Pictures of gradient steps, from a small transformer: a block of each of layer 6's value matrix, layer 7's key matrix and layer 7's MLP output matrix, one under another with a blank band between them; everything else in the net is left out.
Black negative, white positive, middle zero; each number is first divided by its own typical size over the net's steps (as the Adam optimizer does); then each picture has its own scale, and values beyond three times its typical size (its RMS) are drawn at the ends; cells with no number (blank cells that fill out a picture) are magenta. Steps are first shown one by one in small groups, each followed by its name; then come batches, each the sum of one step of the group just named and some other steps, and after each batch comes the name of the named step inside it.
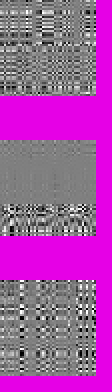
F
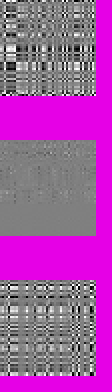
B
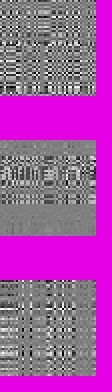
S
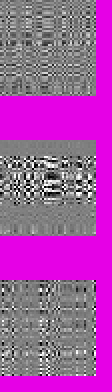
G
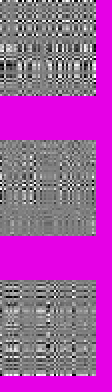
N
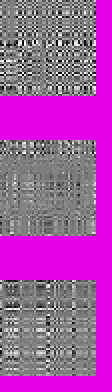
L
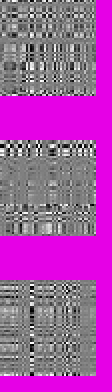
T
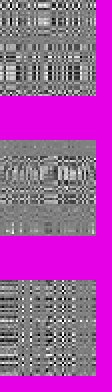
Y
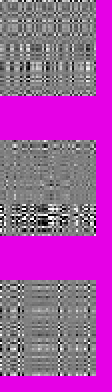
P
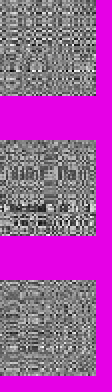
P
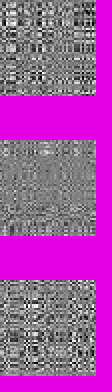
F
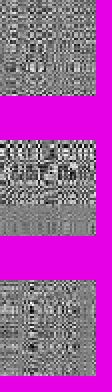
T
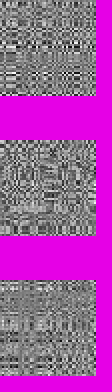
G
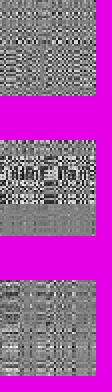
S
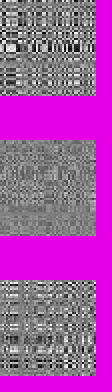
B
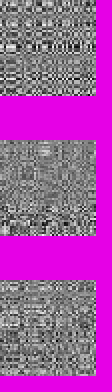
N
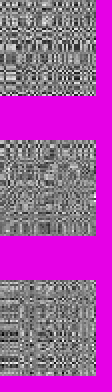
Y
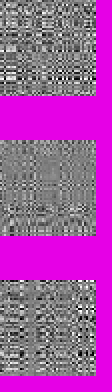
F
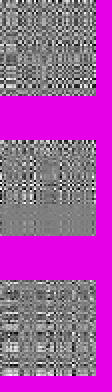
N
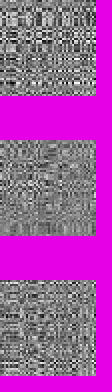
S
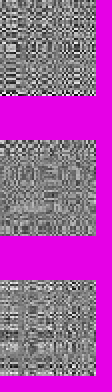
B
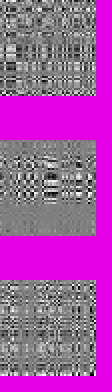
B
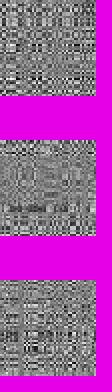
Y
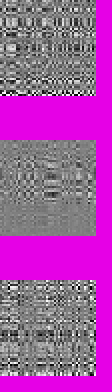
B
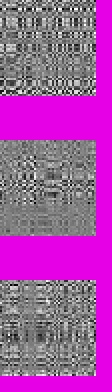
N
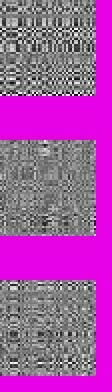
P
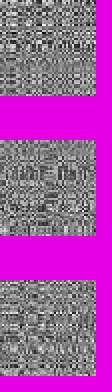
P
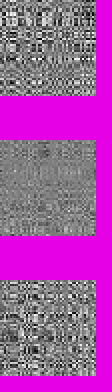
Y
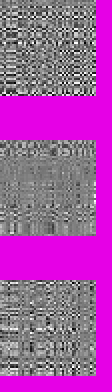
L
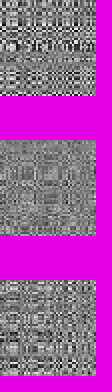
Y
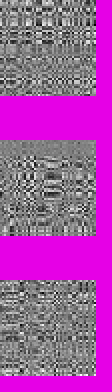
G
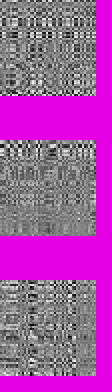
T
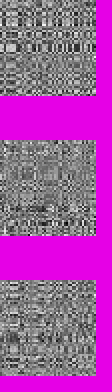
N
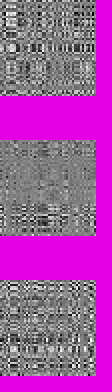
P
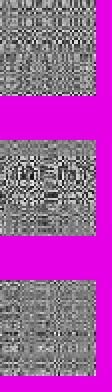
P
